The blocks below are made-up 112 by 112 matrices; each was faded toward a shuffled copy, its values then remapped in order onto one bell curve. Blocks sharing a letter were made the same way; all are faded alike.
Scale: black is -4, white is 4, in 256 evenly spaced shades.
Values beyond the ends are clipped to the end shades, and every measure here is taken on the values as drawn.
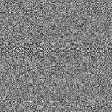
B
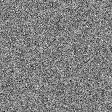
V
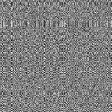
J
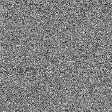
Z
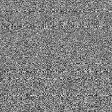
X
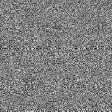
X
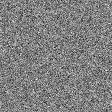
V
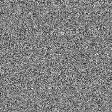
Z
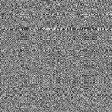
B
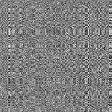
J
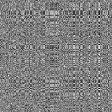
J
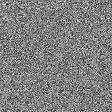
Z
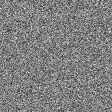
V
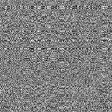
B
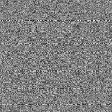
X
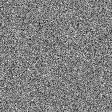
V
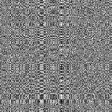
J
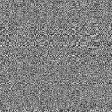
B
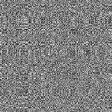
B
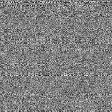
X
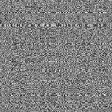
B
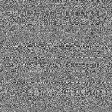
X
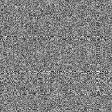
X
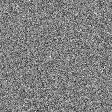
V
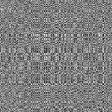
J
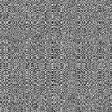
J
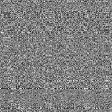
B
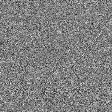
Z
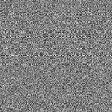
B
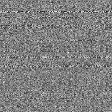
X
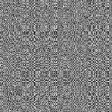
J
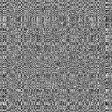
J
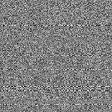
X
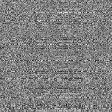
X
